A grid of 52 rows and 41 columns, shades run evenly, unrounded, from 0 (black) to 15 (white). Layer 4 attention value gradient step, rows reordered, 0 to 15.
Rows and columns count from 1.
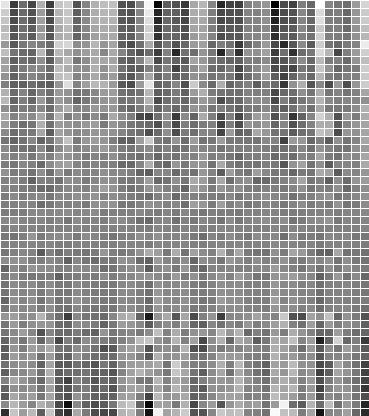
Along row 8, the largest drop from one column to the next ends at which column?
18
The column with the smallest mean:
31
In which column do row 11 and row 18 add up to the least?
32
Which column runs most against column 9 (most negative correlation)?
17
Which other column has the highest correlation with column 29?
37
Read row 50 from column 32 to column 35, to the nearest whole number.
10 9 7 9
